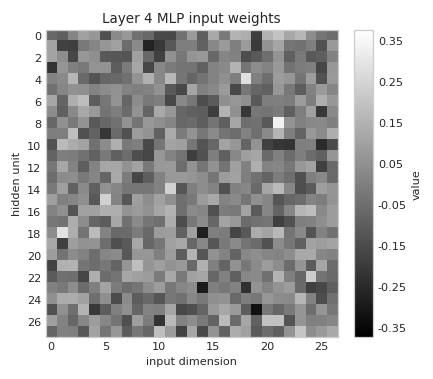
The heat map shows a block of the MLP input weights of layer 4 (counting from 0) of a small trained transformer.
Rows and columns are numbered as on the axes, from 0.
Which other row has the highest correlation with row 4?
9
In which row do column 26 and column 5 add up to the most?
15
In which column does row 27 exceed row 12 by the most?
25
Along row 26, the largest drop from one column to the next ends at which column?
22
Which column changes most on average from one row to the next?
21
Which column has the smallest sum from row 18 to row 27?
14
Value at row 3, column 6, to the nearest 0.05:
-0.1
